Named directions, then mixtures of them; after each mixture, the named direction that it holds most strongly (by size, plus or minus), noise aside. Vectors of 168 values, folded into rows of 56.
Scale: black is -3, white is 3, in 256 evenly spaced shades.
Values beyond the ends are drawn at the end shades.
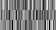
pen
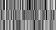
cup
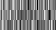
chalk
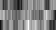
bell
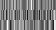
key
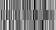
cup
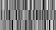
pen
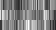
bell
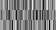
pen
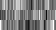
bell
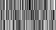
cup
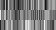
bell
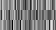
pen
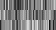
bell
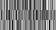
pen
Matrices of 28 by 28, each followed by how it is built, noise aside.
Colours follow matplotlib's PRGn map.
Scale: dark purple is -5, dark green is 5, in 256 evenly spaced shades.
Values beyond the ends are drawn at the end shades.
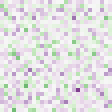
repeating columns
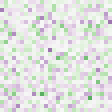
repeating columns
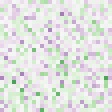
Toeplitz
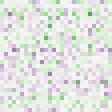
repeating columns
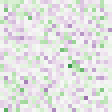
Toeplitz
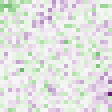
smooth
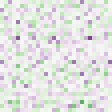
repeating columns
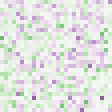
blocks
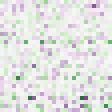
uneven rows
